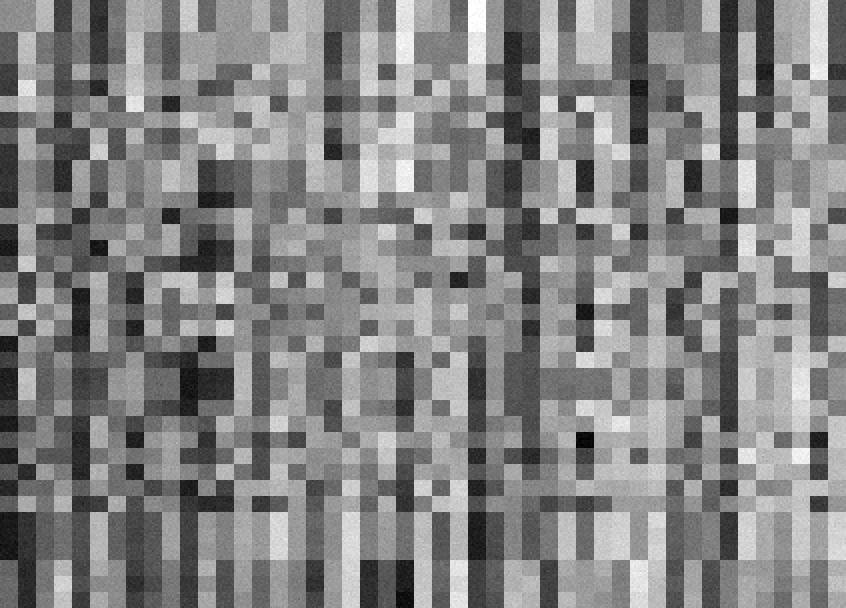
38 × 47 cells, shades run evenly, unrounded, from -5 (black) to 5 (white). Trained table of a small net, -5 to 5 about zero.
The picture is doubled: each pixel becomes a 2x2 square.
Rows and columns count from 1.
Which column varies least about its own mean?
7
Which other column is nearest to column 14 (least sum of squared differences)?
17
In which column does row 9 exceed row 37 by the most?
23
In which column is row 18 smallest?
26
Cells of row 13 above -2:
42
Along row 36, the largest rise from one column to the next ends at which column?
24
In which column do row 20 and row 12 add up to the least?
33
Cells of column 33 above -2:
30
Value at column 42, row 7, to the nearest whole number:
-1
